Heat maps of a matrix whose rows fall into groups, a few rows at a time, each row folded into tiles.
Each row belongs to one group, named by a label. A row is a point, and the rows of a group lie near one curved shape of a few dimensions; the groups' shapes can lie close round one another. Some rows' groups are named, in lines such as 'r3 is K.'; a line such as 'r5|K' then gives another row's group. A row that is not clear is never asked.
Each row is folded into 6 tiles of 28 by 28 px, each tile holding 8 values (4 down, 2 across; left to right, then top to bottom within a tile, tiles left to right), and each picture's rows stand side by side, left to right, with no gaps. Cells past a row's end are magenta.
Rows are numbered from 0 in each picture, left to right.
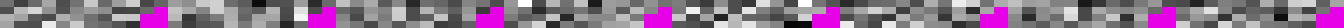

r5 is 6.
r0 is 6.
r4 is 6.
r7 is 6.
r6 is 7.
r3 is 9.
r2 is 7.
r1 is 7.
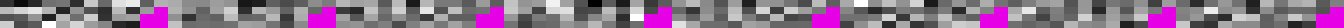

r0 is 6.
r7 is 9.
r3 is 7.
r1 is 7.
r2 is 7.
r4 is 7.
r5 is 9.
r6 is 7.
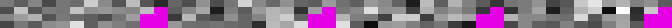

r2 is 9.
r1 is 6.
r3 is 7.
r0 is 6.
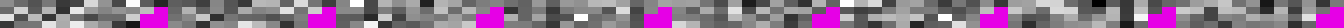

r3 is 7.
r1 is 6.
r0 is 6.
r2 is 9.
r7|7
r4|7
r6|7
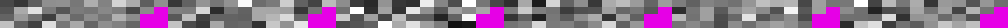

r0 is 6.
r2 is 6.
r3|9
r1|6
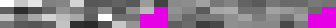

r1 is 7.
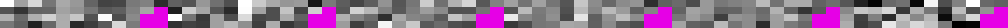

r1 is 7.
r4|6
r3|7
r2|6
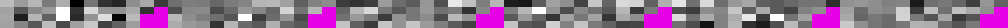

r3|6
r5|7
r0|7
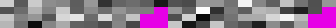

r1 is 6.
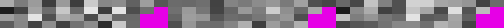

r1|6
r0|7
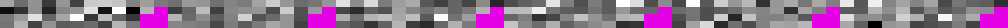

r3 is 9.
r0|7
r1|7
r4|9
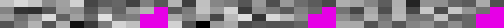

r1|9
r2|7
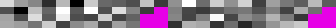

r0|7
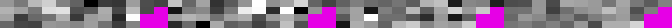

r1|7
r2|6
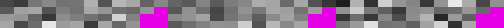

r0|6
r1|6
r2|9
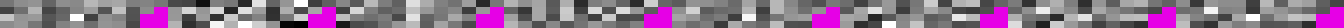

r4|7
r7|9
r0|7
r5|6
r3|7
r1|6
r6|9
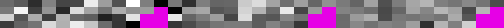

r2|6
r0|6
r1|7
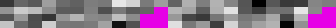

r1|7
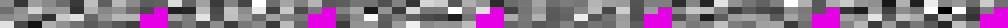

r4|9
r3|7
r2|6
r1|7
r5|7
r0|9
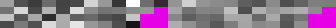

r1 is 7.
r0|6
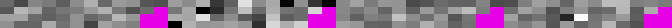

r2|7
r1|6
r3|7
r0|6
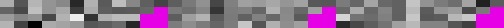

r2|7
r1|6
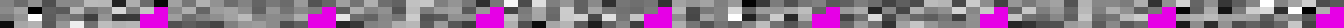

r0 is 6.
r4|7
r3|9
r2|7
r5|6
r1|7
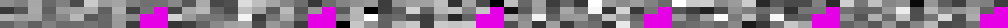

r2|6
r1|7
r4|9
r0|7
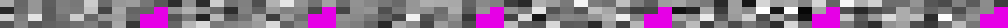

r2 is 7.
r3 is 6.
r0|7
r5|9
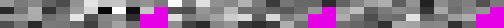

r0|7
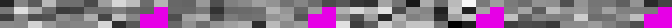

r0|9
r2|6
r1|6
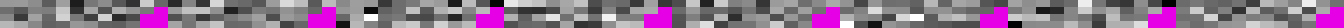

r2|6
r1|9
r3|9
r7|6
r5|9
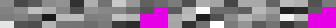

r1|6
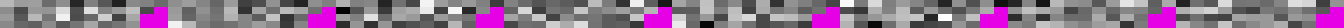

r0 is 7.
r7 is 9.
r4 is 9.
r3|6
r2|7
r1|7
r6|9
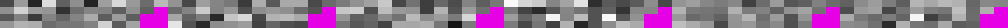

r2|7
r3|9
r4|7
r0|9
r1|9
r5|7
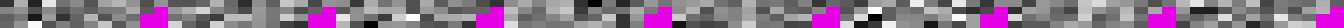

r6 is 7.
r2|9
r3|7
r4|7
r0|9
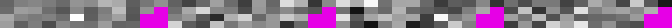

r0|7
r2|9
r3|6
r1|9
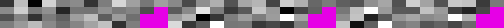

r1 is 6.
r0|9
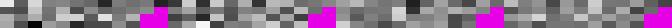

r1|9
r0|9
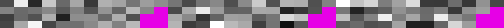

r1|6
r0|9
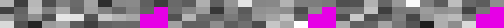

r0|9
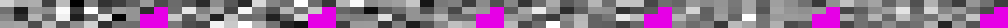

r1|6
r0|7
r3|6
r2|9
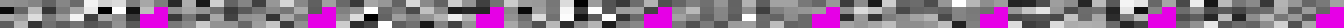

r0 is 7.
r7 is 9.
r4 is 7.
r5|9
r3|7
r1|9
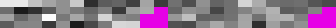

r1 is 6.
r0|9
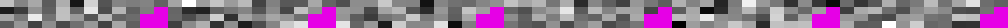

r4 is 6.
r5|6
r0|7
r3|7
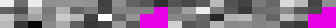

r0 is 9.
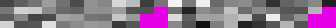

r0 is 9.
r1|9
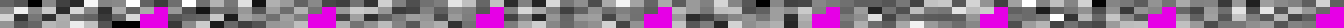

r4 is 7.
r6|9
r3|9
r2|9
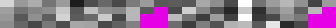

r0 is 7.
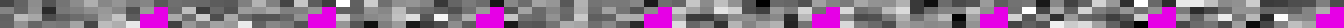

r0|6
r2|9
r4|7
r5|7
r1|6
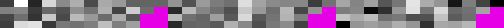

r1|7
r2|6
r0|9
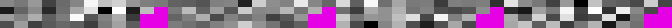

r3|7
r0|7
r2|9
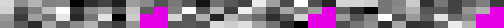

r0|7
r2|9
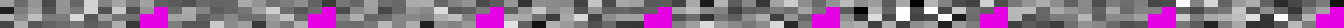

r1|6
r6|7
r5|7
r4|9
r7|9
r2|6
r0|7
